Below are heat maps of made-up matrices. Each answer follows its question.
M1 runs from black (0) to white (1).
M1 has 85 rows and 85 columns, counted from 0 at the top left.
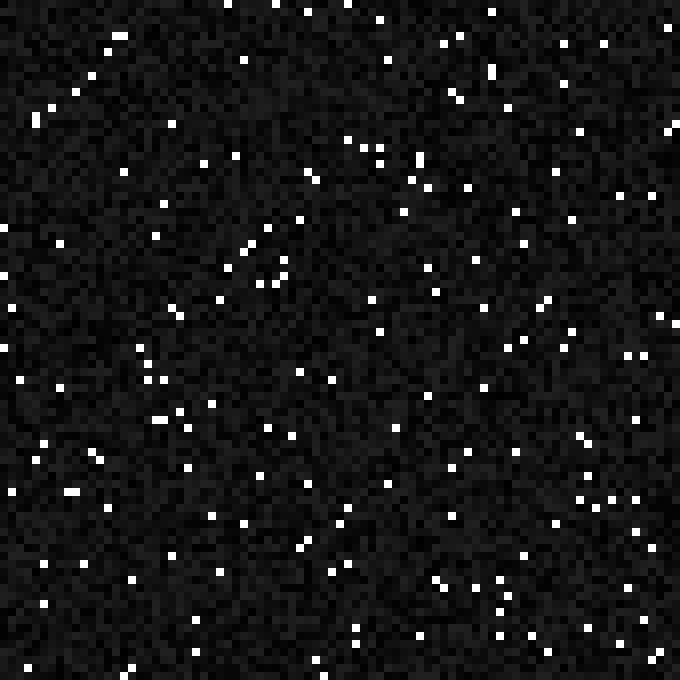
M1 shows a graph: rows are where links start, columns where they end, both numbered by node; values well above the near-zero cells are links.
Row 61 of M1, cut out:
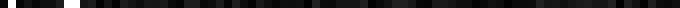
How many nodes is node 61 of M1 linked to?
3
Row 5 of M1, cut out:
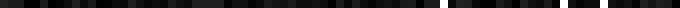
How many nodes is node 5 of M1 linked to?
3
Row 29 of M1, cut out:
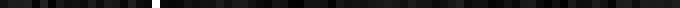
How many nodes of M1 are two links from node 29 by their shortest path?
1
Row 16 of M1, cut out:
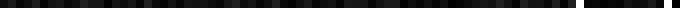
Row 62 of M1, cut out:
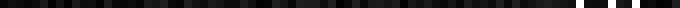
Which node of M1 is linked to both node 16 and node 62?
node 72
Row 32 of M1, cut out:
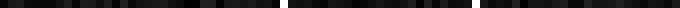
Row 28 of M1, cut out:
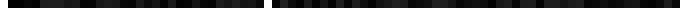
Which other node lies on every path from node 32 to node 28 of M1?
node 0
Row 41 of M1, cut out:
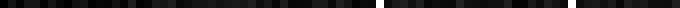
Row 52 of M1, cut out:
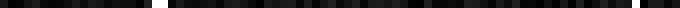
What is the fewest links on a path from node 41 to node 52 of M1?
3
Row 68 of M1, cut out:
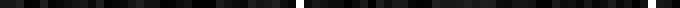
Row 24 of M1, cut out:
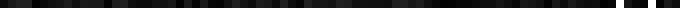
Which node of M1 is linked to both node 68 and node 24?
node 81
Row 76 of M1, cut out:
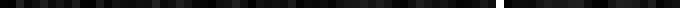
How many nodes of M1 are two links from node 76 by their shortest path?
2
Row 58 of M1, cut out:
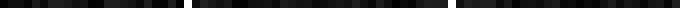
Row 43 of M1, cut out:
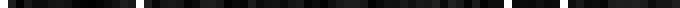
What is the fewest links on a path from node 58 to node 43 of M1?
6
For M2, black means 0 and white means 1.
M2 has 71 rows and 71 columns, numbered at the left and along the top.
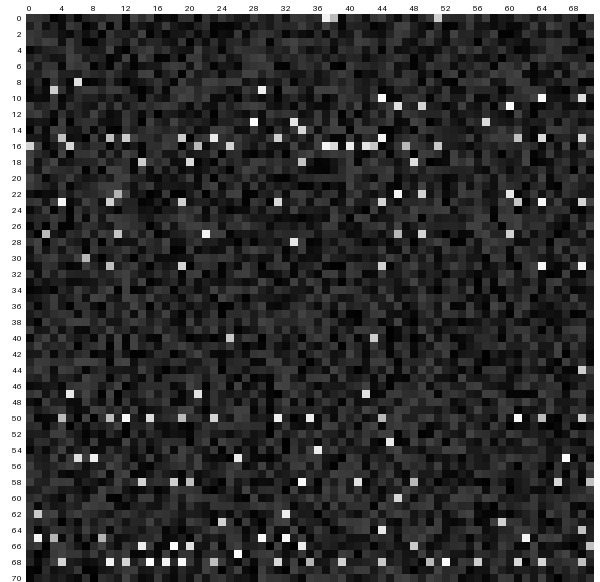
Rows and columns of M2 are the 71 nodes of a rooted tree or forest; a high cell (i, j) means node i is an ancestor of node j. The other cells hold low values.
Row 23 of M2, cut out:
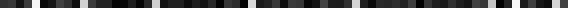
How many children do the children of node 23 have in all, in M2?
2
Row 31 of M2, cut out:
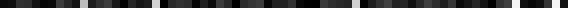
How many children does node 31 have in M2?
2
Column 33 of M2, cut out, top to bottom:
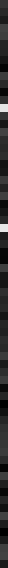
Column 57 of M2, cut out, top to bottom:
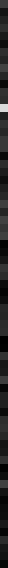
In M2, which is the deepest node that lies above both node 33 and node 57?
13
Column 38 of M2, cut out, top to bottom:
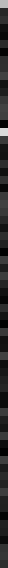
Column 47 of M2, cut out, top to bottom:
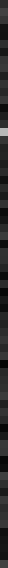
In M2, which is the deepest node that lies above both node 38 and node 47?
16
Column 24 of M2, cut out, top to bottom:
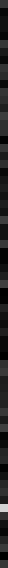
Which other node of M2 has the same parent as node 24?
59
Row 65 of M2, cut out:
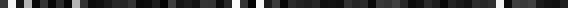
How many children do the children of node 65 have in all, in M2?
4
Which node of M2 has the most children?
68
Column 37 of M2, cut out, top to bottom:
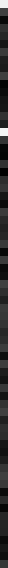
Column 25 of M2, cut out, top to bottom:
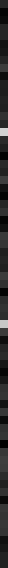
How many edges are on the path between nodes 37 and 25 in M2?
4
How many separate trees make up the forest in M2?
11
